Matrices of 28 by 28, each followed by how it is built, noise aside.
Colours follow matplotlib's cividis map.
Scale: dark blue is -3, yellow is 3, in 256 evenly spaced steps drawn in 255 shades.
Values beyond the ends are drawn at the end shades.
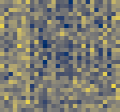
blocks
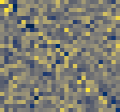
banded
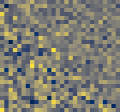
lower triangular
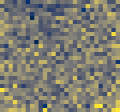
smooth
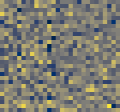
uneven columns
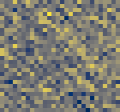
Toeplitz
